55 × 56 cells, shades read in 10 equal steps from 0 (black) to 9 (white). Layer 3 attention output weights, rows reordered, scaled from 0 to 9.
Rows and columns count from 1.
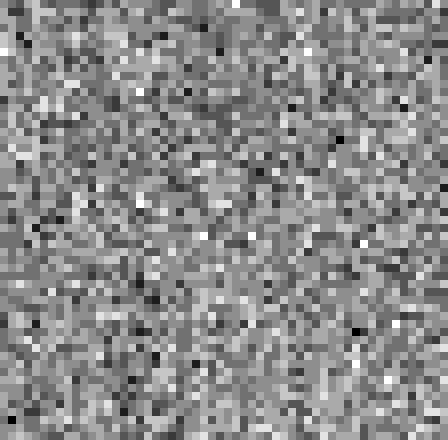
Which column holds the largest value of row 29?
40
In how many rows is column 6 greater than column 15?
21
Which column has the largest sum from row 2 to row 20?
5
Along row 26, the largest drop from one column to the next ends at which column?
12
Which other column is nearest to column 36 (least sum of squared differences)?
41
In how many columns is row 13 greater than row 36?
15
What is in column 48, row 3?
3
